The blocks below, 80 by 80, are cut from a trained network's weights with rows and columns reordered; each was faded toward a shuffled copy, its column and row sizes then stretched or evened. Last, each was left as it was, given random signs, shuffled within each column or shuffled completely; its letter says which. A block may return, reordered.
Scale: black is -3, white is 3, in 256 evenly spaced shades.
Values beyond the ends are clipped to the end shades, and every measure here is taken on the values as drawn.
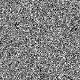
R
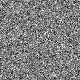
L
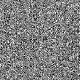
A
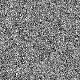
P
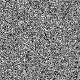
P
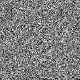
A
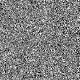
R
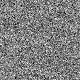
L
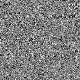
A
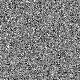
P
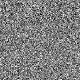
A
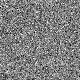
L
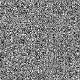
A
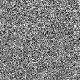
A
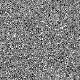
A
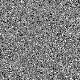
P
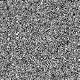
R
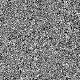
R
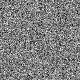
L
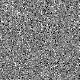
R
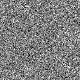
P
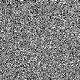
A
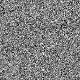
P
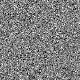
P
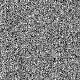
P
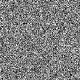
A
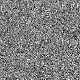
A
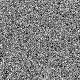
L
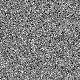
L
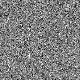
P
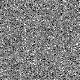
A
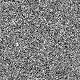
L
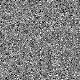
R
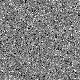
L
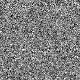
R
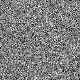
P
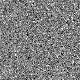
P
